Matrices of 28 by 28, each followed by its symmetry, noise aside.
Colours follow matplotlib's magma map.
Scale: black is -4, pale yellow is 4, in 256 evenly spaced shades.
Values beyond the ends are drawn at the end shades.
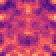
mirrored left to right.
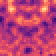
mirrored left to right.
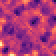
symmetric across the other diagonal.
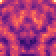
mirrored left to right.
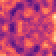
mirrored top to bottom.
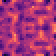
mirrored top to bottom.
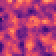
antisymmetric.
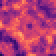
symmetric across the other diagonal.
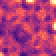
symmetric across the other diagonal.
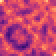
symmetric across the other diagonal.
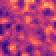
antisymmetric.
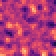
antisymmetric.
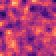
antisymmetric.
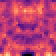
mirrored left to right.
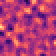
antisymmetric.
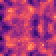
mirrored top to bottom.
